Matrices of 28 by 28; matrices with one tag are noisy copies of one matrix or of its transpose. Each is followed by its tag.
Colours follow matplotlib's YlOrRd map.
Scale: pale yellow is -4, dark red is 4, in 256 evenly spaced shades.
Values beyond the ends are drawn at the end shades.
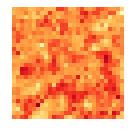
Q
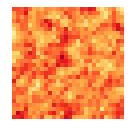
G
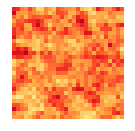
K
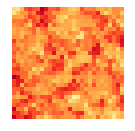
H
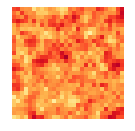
G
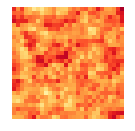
G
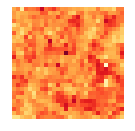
Q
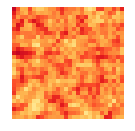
K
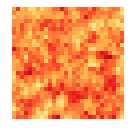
Q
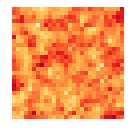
G
